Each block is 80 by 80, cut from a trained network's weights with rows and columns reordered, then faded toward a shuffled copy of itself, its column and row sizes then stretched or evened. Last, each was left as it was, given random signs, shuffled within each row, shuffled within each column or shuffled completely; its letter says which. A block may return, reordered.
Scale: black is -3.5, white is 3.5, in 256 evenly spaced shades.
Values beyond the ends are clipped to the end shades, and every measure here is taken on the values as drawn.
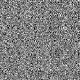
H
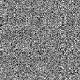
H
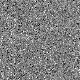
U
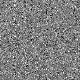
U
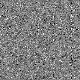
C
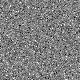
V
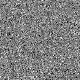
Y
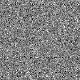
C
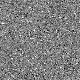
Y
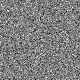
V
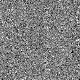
U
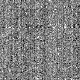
H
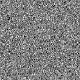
H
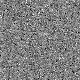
V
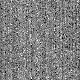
U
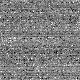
Y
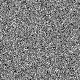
V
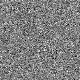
Y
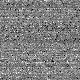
Y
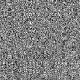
H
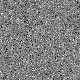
V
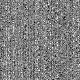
U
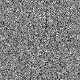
C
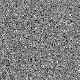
C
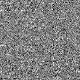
C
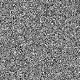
C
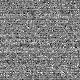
Y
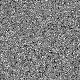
V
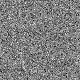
V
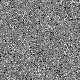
V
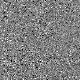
C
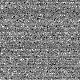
Y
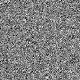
H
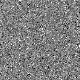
U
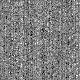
U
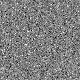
V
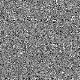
C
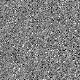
C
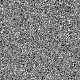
U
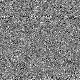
Y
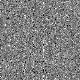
U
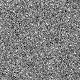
V
